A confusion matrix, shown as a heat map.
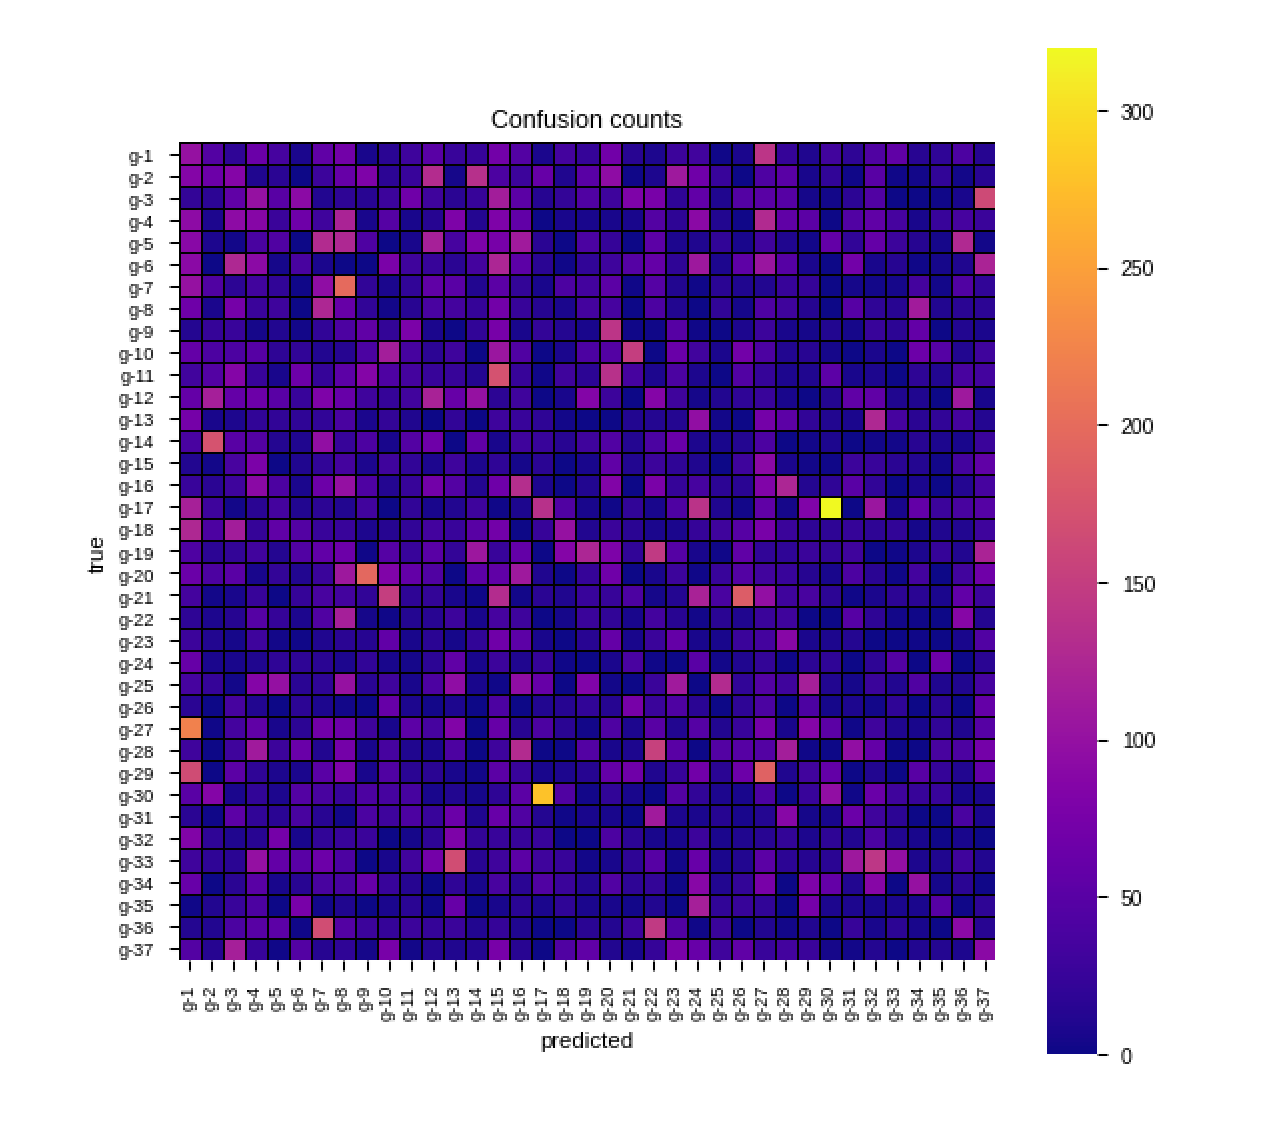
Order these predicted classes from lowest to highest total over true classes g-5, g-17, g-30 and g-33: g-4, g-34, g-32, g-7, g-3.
g-3, g-34, g-4, g-7, g-32
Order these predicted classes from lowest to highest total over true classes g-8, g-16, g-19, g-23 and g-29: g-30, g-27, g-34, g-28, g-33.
g-33, g-30, g-34, g-28, g-27
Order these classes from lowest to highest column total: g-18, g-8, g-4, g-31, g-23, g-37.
g-18, g-31, g-23, g-37, g-4, g-8
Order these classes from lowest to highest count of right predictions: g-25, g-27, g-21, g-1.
g-21, g-27, g-1, g-25
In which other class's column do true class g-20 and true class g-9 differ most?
g-16
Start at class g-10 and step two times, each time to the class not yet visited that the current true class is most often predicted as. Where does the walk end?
g-26
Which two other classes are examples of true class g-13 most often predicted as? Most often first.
g-32, g-24
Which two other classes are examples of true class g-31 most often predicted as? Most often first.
g-22, g-28
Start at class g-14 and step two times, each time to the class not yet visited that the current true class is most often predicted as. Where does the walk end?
g-12
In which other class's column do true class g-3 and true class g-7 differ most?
g-8
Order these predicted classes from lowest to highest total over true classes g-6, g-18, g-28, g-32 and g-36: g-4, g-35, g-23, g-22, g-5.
g-35, g-23, g-5, g-4, g-22
